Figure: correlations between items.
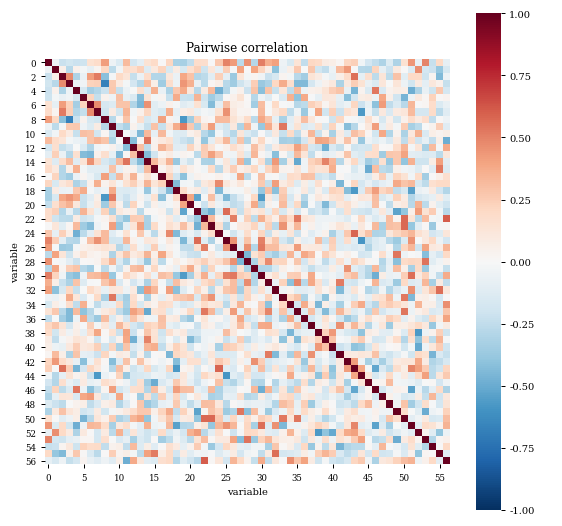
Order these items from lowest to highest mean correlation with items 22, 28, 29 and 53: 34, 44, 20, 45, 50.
45, 20, 34, 44, 50
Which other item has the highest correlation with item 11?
14
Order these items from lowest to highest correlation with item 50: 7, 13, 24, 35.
7, 24, 13, 35
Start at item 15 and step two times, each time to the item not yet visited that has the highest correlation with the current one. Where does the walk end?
32
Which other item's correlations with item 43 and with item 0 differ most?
2
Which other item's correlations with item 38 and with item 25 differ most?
21
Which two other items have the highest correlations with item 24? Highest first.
43, 17
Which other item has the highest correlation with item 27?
49
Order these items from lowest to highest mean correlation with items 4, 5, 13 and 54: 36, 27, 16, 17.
17, 16, 27, 36
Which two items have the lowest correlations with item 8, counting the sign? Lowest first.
3, 19
